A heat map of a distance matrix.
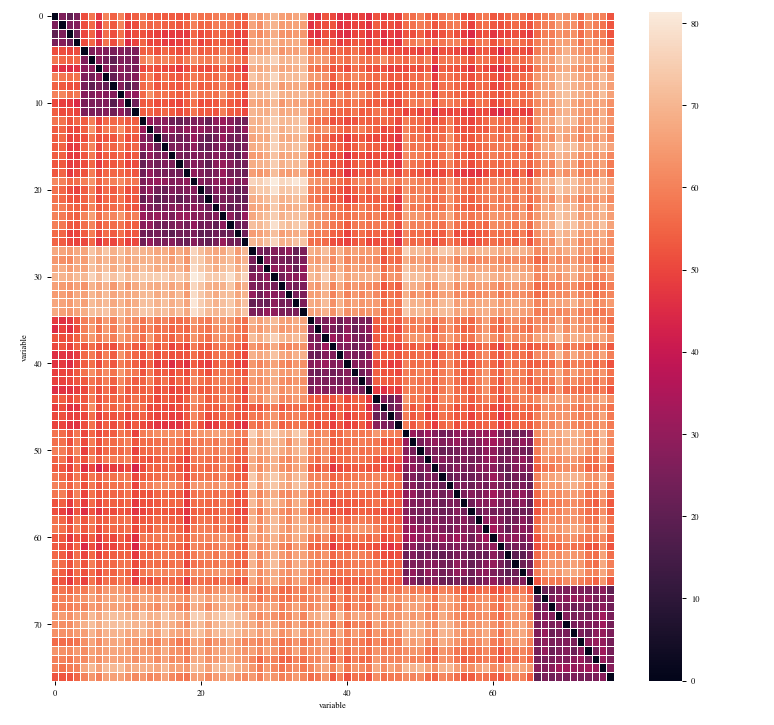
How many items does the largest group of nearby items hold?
18
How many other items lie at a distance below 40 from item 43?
8
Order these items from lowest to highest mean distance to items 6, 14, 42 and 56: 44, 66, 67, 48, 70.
48, 44, 66, 67, 70
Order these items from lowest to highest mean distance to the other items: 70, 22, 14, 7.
14, 22, 7, 70
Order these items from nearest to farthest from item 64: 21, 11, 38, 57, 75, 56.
57, 56, 11, 38, 21, 75
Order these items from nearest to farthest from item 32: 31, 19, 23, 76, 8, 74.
31, 74, 76, 8, 23, 19
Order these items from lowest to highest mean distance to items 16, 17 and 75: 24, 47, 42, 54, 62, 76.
24, 76, 47, 42, 62, 54
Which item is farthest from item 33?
19
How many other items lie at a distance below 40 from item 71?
10
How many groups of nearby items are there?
8
